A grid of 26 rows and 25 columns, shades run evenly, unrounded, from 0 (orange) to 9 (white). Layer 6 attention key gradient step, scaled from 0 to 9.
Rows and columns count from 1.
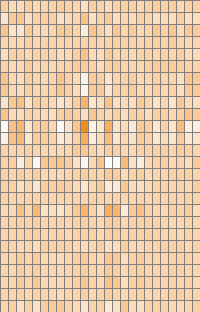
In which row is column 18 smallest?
18
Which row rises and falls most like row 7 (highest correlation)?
8
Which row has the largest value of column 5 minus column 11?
11
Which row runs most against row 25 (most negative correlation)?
26
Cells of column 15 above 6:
8
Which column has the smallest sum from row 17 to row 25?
14
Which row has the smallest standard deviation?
17
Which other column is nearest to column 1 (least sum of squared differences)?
12
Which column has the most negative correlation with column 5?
16
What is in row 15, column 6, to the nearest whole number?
6
